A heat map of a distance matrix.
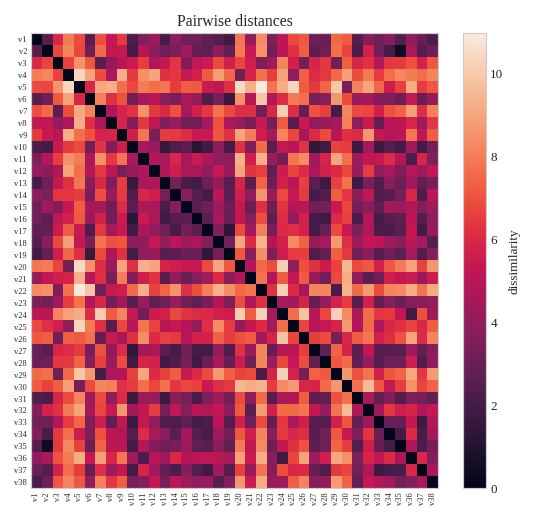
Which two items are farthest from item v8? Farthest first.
v5, v30
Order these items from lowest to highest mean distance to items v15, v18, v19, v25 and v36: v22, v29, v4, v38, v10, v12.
v10, v38, v12, v4, v29, v22
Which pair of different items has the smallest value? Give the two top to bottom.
v2, v35
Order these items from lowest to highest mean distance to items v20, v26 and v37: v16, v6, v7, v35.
v16, v7, v35, v6
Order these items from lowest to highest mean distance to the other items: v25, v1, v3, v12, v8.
v1, v8, v12, v3, v25
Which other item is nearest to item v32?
v21
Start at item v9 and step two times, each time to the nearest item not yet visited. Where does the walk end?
v23
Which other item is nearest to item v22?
v29
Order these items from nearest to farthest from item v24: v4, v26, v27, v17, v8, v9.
v27, v17, v8, v9, v4, v26
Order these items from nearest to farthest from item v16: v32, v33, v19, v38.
v33, v19, v38, v32
